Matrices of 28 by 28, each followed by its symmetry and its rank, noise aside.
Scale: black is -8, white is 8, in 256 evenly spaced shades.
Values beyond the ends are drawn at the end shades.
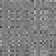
no symmetry, rank three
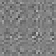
symmetric, rank four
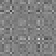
symmetric, rank two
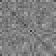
symmetric, rank four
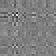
no symmetry, rank two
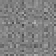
no symmetry, rank four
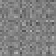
no symmetry, rank three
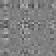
antisymmetric, rank two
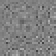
symmetric, rank four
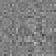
antisymmetric, rank four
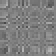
symmetric, rank two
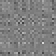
symmetric, rank three
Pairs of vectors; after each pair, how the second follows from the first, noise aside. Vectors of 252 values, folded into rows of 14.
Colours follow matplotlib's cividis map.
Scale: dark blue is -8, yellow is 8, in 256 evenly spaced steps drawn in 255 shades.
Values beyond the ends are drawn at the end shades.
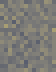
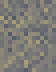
negated.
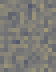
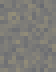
negated, shrunk.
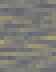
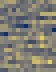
reversed, negated, scaled up.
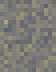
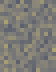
copied.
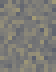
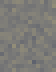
wrapped around, negated, shrunk.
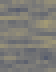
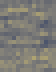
negated.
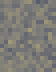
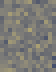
copied.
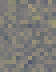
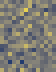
reversed, negated, scaled up.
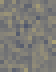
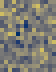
scaled up.
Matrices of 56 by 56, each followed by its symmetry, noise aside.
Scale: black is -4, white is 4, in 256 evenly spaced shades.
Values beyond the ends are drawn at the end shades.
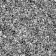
symmetric across the other diagonal.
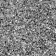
no symmetry.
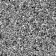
no symmetry.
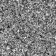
symmetric across the other diagonal.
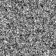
antisymmetric.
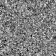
antisymmetric.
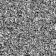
antisymmetric.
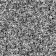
same after a half turn.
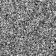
no symmetry.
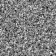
antisymmetric.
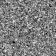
symmetric across the other diagonal.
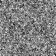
same after a half turn.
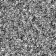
same after a half turn.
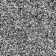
symmetric across the other diagonal.
